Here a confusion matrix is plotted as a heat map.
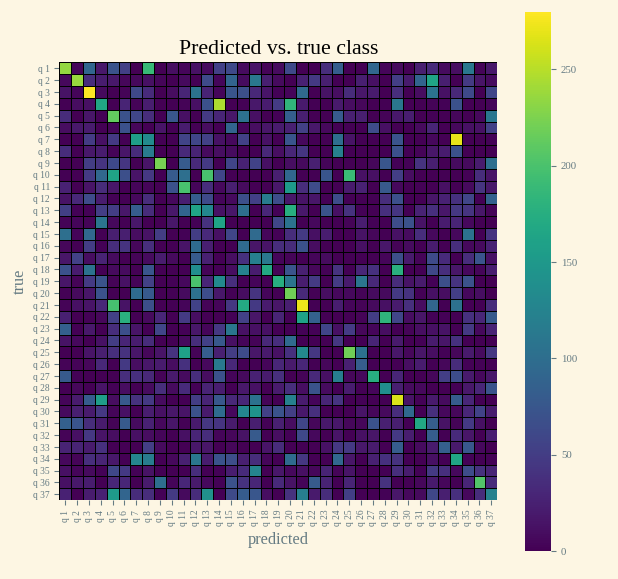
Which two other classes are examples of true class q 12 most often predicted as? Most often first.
q 18, q 37
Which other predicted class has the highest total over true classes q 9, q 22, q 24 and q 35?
q 6
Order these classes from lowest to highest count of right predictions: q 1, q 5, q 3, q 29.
q 5, q 1, q 29, q 3
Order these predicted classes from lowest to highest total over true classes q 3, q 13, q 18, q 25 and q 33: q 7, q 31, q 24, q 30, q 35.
q 30, q 31, q 24, q 7, q 35
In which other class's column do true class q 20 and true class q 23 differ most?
q 15
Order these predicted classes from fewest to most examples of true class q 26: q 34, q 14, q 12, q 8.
q 12, q 8, q 34, q 14
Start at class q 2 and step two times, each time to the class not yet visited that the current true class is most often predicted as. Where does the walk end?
q 17
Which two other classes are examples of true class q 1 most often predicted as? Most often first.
q 8, q 35
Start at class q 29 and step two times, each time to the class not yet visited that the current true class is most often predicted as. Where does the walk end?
q 14
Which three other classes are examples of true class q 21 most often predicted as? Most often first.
q 5, q 16, q 34
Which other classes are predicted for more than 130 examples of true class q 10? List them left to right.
q 5, q 13, q 25
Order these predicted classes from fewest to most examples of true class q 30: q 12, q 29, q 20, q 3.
q 3, q 29, q 20, q 12
